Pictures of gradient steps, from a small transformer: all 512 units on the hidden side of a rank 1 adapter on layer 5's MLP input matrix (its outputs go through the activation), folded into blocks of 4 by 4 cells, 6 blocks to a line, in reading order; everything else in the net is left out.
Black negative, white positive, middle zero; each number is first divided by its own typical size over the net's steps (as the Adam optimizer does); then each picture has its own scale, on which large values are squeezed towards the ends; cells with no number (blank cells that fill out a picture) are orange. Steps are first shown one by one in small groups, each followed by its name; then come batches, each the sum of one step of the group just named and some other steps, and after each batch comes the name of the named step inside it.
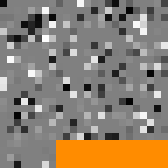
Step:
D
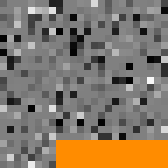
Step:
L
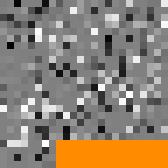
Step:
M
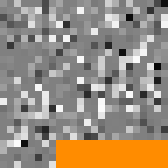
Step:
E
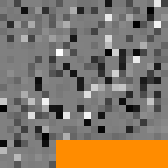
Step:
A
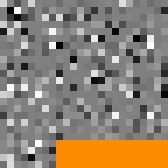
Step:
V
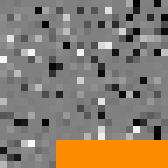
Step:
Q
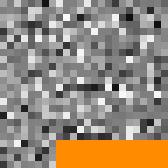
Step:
E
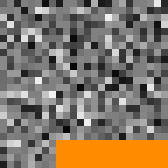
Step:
L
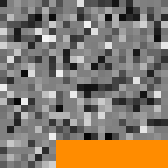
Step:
D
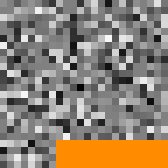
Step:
L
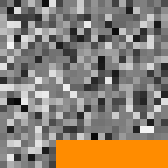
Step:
V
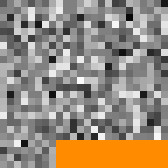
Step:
E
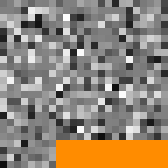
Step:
L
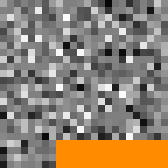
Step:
A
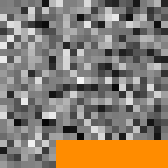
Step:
Q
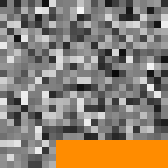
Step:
D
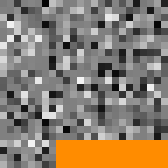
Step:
Q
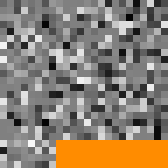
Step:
Q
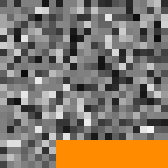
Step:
L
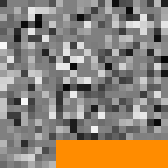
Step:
D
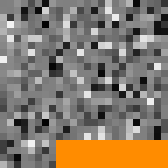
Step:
Q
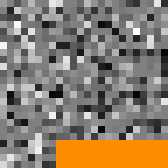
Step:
V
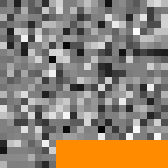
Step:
M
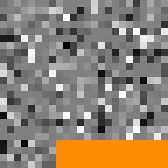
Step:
L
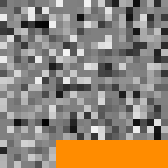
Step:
Q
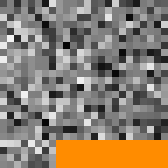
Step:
Q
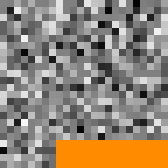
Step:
V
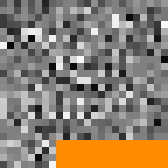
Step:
M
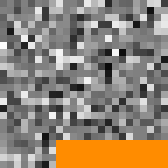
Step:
A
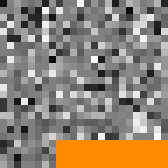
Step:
D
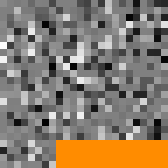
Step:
Q
